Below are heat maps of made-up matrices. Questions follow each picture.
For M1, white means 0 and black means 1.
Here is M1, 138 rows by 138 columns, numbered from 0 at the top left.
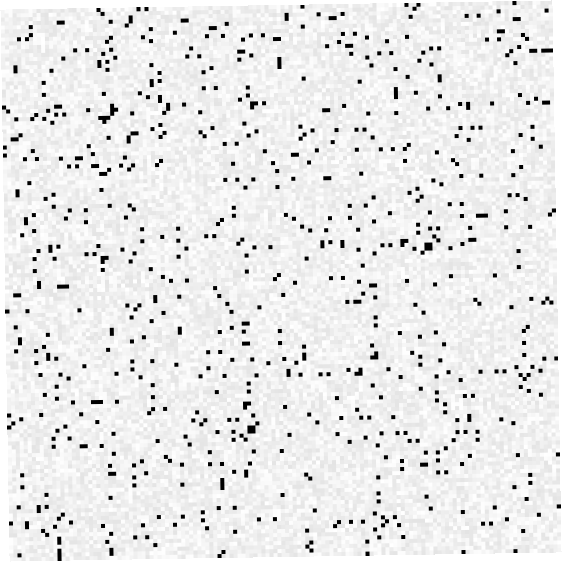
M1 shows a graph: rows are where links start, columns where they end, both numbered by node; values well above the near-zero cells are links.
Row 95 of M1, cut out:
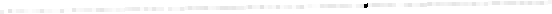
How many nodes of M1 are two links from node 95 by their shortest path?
8
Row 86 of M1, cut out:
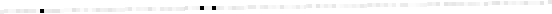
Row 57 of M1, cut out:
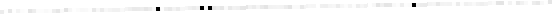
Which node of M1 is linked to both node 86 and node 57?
node 50
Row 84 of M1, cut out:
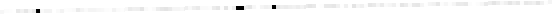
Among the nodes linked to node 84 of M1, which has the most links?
node 60
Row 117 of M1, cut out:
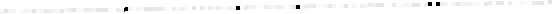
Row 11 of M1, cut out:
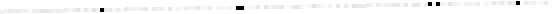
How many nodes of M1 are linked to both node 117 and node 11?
3
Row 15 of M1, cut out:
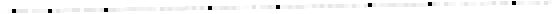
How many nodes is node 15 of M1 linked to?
8
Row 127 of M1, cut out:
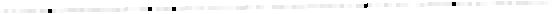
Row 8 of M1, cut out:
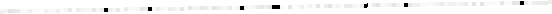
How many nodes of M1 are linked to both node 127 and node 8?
2
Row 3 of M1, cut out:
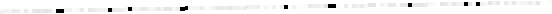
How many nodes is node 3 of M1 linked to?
12
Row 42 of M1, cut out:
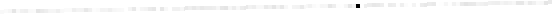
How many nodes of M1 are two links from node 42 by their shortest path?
6
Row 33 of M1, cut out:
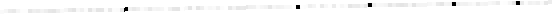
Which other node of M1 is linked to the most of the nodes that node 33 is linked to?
node 88
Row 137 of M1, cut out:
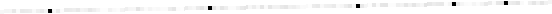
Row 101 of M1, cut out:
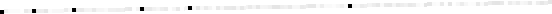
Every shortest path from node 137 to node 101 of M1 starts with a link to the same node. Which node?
node 12
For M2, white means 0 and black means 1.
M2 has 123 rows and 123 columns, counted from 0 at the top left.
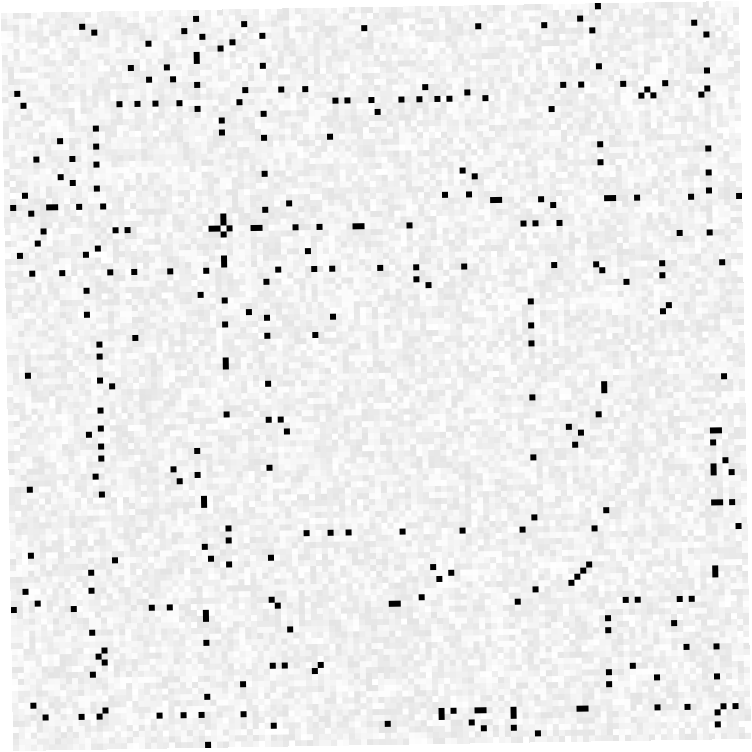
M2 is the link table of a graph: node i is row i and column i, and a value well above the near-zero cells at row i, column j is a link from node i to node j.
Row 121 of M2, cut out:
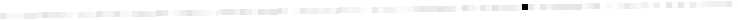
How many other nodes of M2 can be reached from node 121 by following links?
8
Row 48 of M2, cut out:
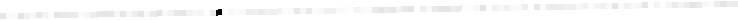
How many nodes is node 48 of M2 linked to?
1
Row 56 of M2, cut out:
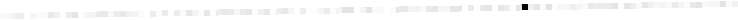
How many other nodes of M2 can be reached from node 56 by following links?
8
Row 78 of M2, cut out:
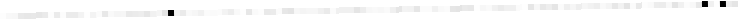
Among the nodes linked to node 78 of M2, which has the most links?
node 117
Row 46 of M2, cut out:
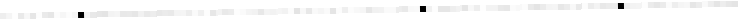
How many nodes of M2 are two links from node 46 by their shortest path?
6
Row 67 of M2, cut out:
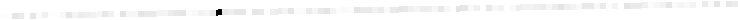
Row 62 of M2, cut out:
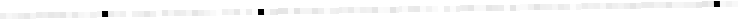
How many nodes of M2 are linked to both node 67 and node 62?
0
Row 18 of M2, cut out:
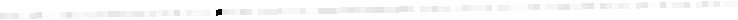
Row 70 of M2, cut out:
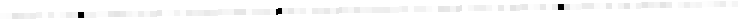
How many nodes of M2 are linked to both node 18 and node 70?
0
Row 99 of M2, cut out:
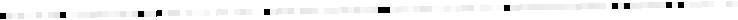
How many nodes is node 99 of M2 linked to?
12
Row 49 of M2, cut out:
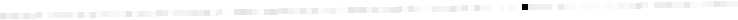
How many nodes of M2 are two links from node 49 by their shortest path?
7
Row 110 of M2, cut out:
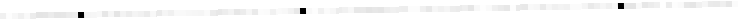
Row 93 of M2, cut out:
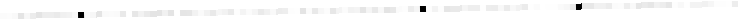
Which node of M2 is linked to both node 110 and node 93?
node 13
